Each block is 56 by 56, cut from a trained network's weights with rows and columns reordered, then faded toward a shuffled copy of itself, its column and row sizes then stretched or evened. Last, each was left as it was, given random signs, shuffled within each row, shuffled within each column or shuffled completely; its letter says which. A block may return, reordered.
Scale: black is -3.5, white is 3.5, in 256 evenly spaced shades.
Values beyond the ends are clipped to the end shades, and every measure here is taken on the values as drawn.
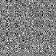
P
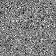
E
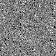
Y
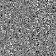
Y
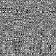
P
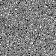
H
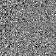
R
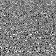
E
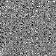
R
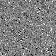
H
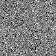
Y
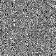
Y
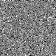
E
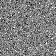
H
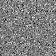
E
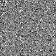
R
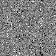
Y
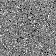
H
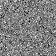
H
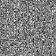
Y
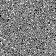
H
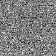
E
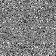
E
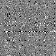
R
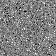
H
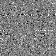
E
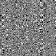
P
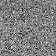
R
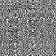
P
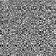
P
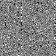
Y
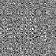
P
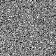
E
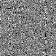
Y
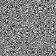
R
